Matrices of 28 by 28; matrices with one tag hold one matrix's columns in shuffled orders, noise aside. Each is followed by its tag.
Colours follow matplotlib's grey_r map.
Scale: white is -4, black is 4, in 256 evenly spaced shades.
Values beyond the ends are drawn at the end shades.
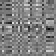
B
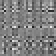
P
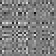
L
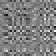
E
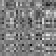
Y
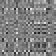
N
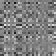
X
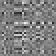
L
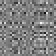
L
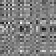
B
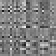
P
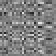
L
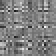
P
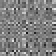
N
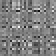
P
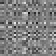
L
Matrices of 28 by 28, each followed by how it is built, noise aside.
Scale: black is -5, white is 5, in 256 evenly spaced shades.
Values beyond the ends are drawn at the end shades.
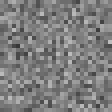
noise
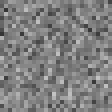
noise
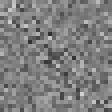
banded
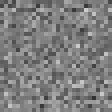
repeating columns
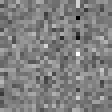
uneven columns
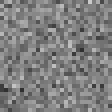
noise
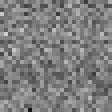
repeating columns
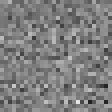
uneven rows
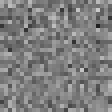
low rank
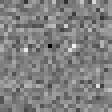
uneven rows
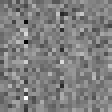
uneven columns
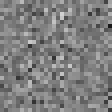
uneven columns
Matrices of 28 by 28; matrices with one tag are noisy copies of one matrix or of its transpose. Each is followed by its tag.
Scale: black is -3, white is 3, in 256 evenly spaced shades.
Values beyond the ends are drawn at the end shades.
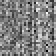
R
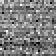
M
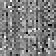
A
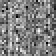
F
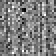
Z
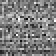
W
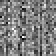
Z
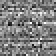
Z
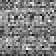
F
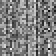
A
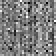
R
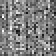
F
